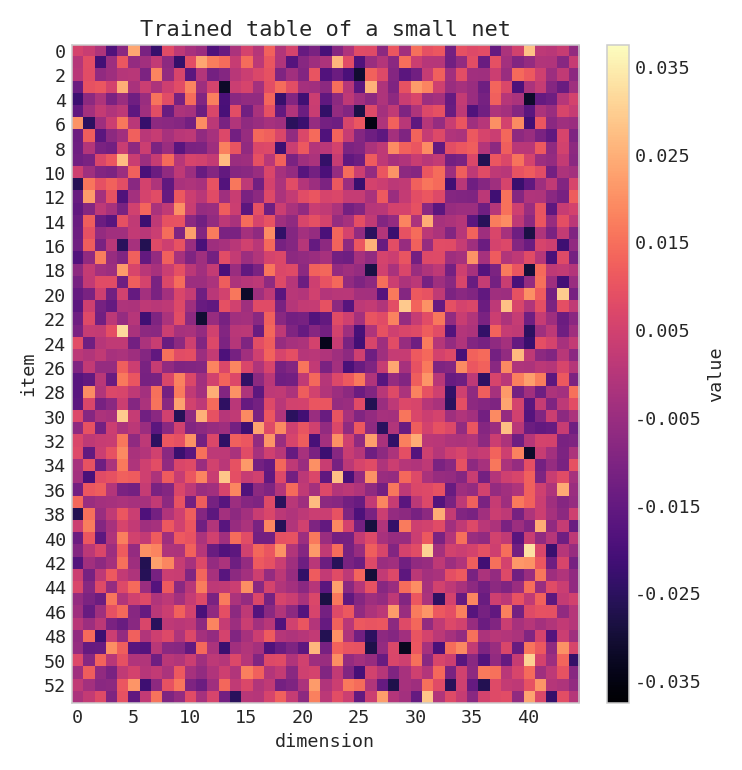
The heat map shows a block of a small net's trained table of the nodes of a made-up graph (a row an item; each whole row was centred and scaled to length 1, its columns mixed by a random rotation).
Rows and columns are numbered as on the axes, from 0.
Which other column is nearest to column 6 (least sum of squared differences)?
19
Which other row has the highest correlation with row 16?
22
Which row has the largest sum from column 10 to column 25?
1
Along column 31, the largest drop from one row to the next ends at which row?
42
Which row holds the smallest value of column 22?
24
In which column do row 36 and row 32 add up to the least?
7
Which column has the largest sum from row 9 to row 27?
31
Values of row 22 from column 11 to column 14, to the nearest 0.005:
-0.03 -0.005 -0.01 -0.005
